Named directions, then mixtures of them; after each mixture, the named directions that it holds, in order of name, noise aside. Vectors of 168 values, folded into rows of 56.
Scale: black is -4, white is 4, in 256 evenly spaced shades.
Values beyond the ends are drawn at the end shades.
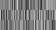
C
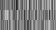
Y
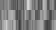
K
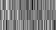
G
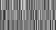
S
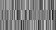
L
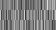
C.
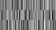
C, L, Y.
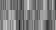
K.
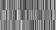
G, L, S.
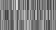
Y.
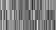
C, G, K.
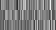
L, S, Y.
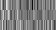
G.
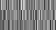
S.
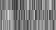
G, K, Y.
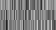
C, G, L.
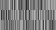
C.
